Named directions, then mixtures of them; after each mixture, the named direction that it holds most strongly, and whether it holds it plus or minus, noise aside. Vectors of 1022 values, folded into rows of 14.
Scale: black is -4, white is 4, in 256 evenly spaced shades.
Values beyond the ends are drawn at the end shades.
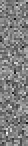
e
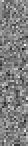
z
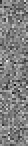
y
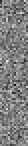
y, plus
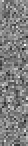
z, plus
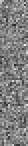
z, plus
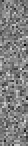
z, minus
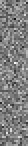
e, plus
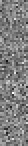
e, minus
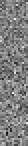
e, minus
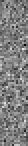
z, minus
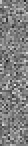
y, minus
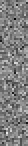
e, plus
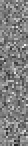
z, plus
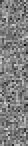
z, minus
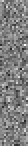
z, plus
